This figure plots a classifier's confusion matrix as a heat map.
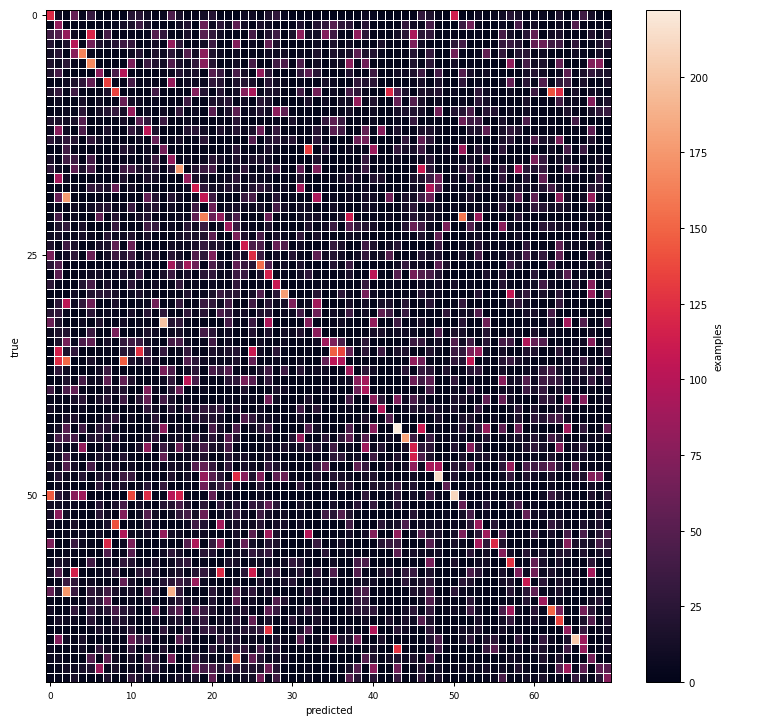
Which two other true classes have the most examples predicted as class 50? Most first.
0, 4
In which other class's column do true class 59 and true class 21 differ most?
19
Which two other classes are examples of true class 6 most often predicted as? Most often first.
9, 26
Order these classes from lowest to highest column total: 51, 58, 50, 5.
58, 50, 51, 5
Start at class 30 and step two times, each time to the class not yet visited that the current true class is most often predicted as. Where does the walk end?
5
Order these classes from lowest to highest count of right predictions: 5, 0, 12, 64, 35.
64, 12, 0, 35, 5
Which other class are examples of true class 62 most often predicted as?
57
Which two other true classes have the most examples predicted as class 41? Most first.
12, 31
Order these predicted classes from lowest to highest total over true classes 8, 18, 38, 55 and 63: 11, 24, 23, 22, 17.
11, 22, 23, 17, 24
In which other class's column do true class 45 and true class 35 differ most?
36
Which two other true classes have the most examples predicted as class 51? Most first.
21, 14
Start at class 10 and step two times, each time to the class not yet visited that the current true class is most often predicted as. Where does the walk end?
67
